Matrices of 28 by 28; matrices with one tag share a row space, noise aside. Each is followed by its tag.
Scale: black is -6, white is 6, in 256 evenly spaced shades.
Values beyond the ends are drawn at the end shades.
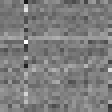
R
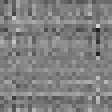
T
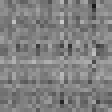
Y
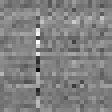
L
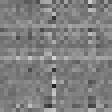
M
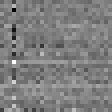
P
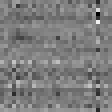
T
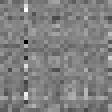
R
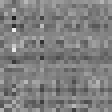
P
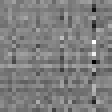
Y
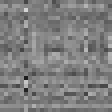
R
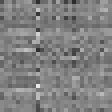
L
